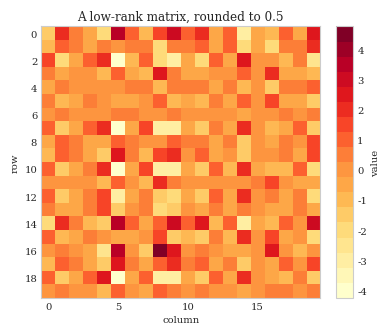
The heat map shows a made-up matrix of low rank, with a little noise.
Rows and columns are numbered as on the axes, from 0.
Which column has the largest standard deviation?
5
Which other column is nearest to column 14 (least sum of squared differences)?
0
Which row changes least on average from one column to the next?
6
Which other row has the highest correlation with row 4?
1
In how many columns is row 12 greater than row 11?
7
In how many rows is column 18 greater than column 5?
9
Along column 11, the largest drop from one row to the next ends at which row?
15
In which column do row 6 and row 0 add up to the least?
14
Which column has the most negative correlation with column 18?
8
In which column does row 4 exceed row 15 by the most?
19
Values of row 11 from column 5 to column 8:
1 0 -1 2
